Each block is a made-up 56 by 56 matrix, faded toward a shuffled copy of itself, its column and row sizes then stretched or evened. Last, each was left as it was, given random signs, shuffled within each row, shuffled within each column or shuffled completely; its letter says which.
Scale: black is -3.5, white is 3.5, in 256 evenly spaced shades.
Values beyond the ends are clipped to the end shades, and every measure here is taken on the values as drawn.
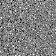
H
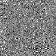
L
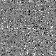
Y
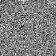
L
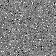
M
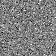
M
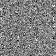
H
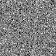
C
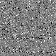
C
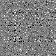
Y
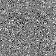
Y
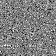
C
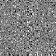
L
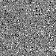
Y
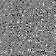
Y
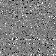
Y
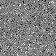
M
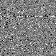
C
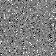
H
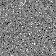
M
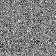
C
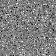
C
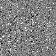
Y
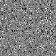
L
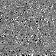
C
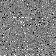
C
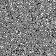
M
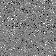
C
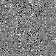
Y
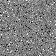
M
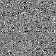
Y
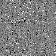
Y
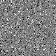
H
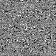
C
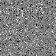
H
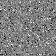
C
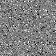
C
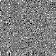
L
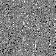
H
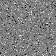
M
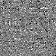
L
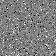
M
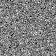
M
